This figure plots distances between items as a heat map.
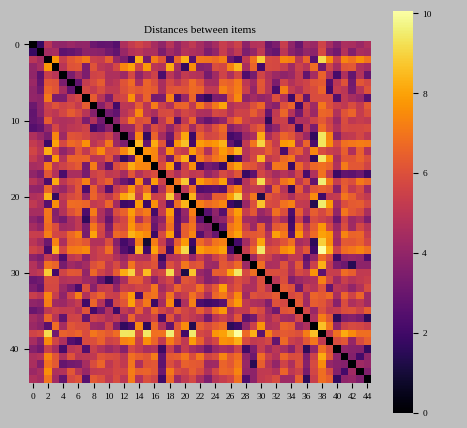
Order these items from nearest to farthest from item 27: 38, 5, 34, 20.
5, 34, 20, 38
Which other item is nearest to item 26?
15
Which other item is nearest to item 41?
43
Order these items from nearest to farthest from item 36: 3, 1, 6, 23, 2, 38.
23, 1, 3, 6, 2, 38
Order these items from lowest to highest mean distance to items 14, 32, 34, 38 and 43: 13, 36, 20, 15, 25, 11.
20, 36, 11, 25, 15, 13
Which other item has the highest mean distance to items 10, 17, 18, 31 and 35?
38
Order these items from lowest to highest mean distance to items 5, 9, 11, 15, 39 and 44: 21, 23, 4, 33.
4, 23, 21, 33
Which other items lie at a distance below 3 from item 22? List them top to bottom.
7, 16, 19, 23, 25, 34
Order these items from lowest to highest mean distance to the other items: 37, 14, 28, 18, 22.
28, 37, 22, 18, 14
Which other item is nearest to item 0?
1
